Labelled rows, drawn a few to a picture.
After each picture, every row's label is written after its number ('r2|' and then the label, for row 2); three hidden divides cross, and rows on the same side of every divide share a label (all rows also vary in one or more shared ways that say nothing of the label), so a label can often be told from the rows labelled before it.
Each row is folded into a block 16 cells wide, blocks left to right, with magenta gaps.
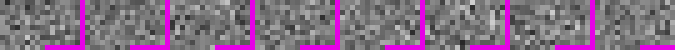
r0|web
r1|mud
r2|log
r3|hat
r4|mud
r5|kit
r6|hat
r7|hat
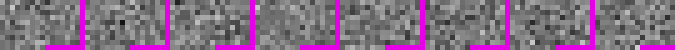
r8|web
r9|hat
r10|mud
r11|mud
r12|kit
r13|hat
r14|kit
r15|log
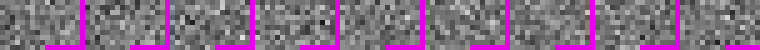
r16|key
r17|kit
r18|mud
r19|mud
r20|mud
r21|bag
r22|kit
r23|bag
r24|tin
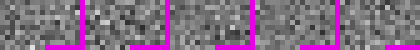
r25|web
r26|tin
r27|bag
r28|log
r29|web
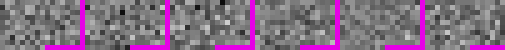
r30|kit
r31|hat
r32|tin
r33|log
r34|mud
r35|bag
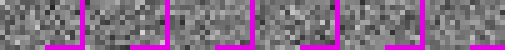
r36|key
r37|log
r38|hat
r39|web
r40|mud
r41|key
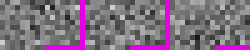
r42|hat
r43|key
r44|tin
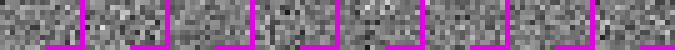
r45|web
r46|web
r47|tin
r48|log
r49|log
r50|mud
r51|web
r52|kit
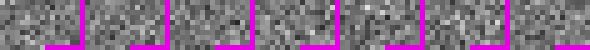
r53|hat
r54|kit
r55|log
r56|log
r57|hat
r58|kit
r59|mud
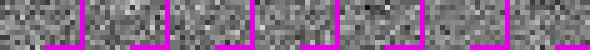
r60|web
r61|log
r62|mud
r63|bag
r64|kit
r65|hat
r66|web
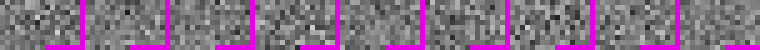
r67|mud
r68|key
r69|bag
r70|key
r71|hat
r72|hat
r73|key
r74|key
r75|web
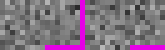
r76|web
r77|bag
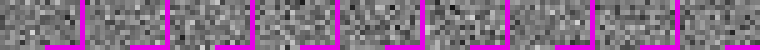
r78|hat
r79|kit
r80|kit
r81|web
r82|tin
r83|kit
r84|web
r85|tin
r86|kit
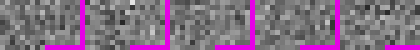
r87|log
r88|log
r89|hat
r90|bag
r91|kit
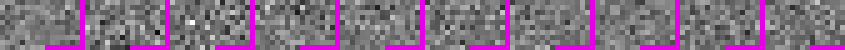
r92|mud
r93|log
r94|kit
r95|web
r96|tin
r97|key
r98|key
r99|key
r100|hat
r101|tin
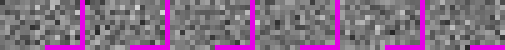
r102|kit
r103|key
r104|web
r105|mud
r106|tin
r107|hat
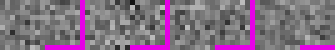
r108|kit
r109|key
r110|key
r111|tin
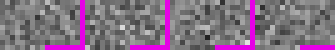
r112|tin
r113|mud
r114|log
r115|mud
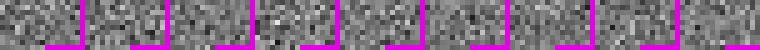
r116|mud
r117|kit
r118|key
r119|hat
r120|tin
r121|kit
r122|mud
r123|bag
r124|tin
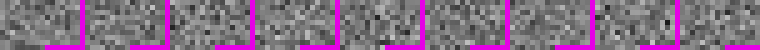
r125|hat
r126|tin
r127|web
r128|kit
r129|tin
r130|mud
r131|key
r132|hat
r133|kit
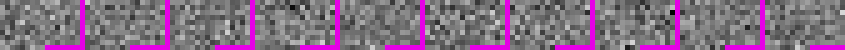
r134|hat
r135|kit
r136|log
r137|hat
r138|key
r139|kit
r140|web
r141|mud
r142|bag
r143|hat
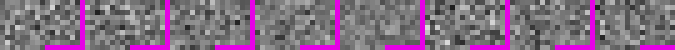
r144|web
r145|hat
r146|log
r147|tin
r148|bag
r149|web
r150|log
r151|kit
